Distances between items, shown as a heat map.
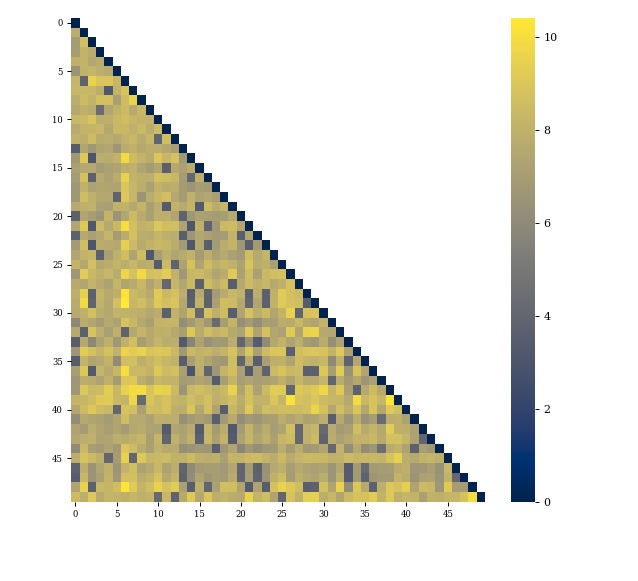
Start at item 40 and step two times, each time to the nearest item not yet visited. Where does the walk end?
5
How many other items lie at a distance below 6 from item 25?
3
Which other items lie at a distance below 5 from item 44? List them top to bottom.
17, 31, 37, 41
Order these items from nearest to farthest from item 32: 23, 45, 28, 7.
7, 45, 23, 28
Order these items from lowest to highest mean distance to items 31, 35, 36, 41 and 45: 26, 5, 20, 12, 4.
20, 4, 5, 26, 12
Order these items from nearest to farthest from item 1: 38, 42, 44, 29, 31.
42, 31, 44, 38, 29
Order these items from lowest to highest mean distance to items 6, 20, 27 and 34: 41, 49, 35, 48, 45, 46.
46, 35, 41, 49, 45, 48
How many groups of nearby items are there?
11
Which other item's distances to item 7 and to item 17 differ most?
37
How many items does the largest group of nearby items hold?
9
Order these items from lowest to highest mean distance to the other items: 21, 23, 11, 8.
23, 21, 11, 8
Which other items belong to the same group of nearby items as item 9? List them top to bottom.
3, 24
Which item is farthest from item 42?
38
